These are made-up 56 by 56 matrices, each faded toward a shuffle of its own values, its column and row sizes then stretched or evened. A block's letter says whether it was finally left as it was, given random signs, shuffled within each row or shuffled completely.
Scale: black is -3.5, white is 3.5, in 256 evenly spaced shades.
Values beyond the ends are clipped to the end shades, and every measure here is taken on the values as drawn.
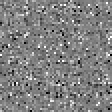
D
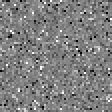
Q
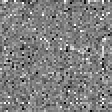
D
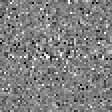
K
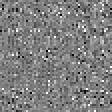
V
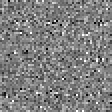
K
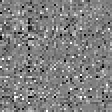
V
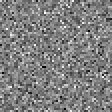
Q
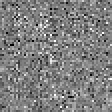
V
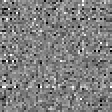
V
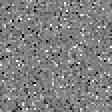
Q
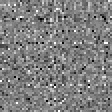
V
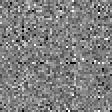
V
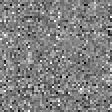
D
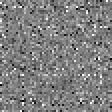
D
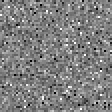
Q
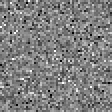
Q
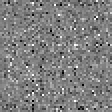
D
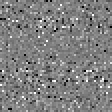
K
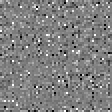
V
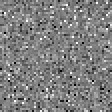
Q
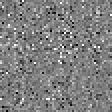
V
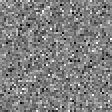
Q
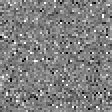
K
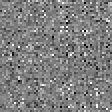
V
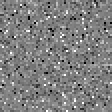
Q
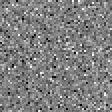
Q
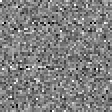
K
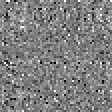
V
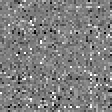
D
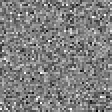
K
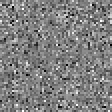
D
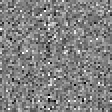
D
